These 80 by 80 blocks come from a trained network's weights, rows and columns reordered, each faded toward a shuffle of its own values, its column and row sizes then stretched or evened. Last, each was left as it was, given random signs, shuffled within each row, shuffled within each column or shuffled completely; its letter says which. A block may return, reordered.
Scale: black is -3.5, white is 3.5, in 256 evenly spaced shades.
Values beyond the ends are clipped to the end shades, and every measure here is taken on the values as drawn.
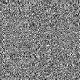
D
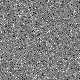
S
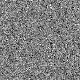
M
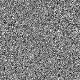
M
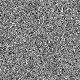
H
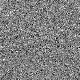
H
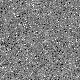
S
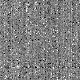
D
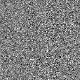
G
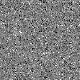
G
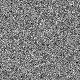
S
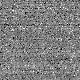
H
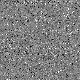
H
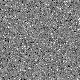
S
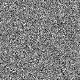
M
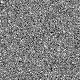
S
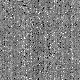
M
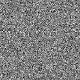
D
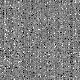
D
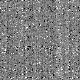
D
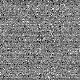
D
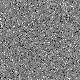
S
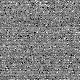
H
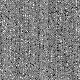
M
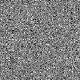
D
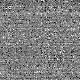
D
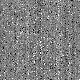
M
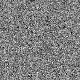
H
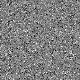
M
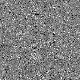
G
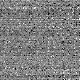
D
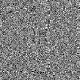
D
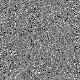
M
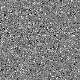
H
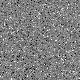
S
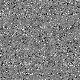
H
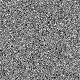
S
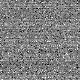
D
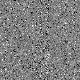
M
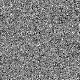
G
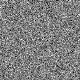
H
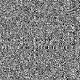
D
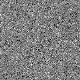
G
